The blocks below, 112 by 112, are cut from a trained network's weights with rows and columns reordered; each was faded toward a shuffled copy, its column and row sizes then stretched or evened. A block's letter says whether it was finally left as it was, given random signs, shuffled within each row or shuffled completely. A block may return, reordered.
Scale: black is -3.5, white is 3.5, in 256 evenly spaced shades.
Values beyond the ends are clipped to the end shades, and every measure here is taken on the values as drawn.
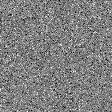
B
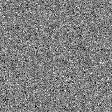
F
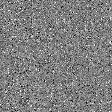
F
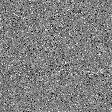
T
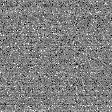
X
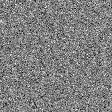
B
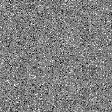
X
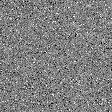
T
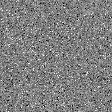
F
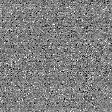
X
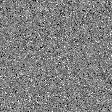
T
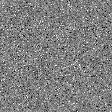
F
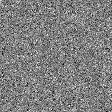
F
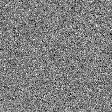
F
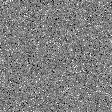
B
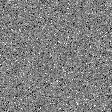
B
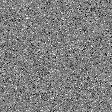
T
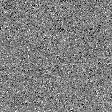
T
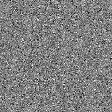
X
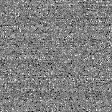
X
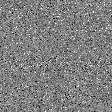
T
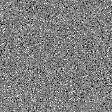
F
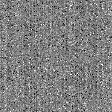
X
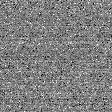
T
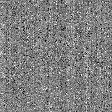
X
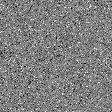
B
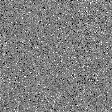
F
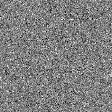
F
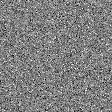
B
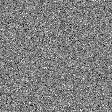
T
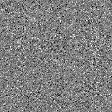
X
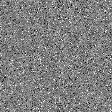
F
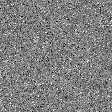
B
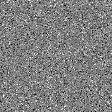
F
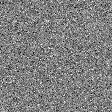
B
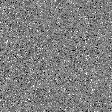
F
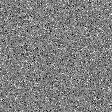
B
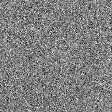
F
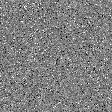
B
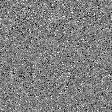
T
